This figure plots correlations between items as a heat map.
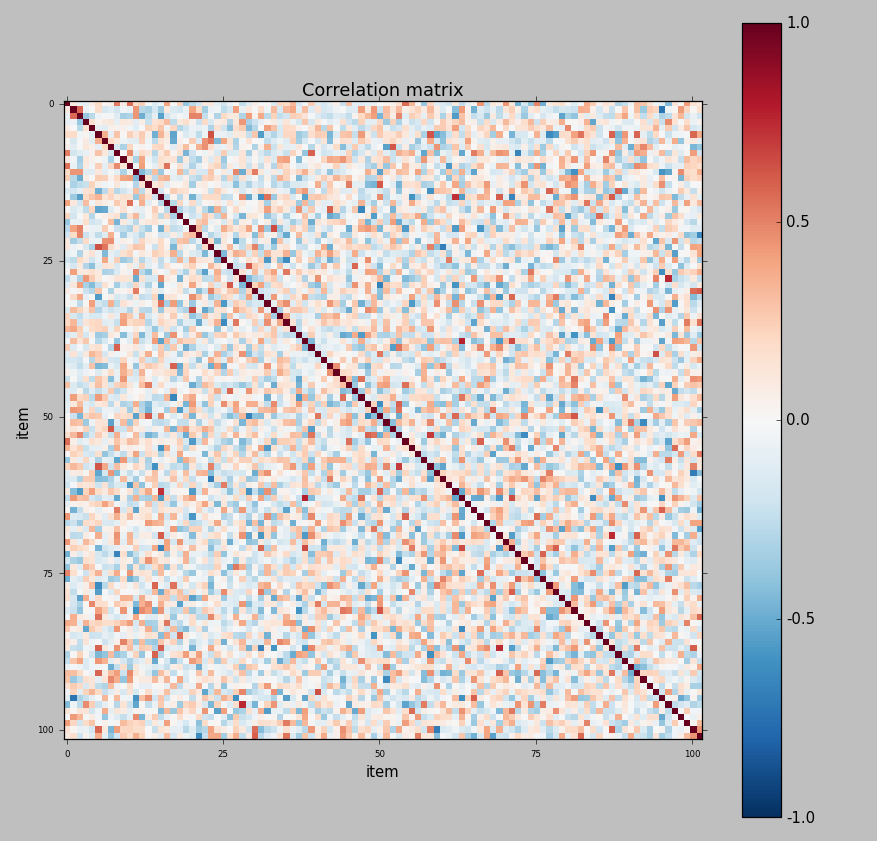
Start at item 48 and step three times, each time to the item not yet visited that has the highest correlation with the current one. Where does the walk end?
5
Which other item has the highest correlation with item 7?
52
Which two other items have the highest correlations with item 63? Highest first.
38, 71
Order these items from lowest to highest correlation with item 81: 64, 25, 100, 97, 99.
25, 99, 97, 100, 64
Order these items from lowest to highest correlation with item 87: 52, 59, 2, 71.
71, 59, 2, 52
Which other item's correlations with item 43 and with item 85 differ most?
18
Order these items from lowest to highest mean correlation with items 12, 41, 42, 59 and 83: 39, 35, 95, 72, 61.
61, 39, 95, 72, 35
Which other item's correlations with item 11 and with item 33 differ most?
96
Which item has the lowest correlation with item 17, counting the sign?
47
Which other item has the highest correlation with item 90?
51
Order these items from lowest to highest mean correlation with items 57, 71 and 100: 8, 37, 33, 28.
37, 8, 28, 33
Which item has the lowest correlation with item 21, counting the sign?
101
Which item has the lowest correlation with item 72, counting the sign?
8
